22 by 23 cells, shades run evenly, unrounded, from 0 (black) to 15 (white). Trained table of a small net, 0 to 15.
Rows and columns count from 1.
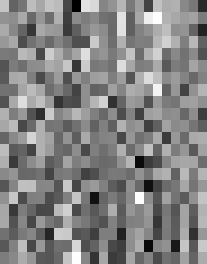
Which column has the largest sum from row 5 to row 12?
18
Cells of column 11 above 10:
3
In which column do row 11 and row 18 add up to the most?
1
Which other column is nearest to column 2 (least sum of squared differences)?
12
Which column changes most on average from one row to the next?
17
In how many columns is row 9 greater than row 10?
12
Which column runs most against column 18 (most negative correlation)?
8
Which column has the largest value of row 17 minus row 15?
16
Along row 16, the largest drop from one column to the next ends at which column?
9
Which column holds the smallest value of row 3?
23
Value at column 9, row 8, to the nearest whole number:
4
